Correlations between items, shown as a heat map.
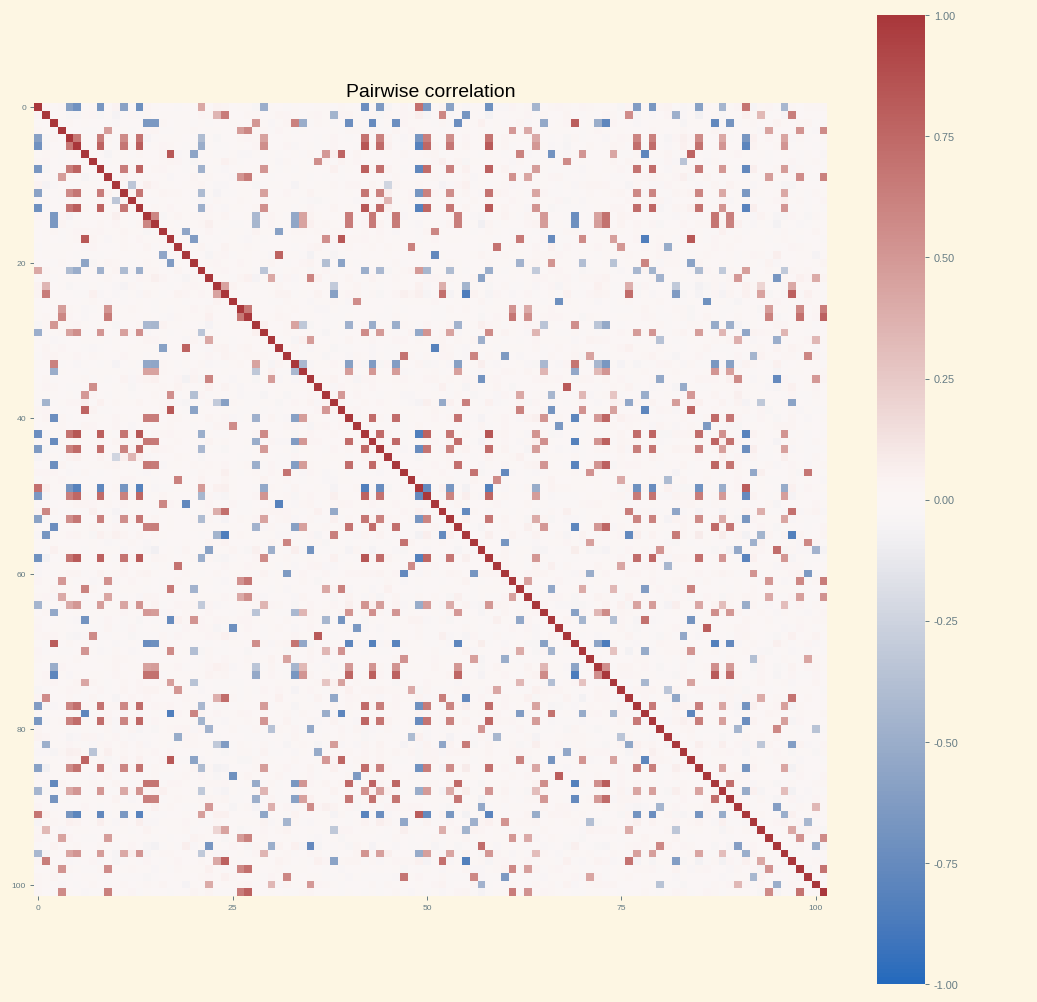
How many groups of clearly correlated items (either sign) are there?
12
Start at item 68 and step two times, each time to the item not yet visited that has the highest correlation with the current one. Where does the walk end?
7
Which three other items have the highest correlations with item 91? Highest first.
49, 0, 21
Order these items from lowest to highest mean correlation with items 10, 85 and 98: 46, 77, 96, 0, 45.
0, 45, 46, 96, 77
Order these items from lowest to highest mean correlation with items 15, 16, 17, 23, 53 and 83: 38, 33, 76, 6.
33, 38, 76, 6
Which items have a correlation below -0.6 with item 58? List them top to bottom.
0, 49, 91
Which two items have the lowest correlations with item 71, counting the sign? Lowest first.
60, 92
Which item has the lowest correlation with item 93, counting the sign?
55
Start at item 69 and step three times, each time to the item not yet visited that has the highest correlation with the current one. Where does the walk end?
28
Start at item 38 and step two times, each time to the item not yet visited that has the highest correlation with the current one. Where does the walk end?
82
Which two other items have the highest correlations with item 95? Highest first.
57, 80
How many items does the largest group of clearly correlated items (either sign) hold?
21
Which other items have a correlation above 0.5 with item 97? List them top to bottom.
1, 24, 52, 76
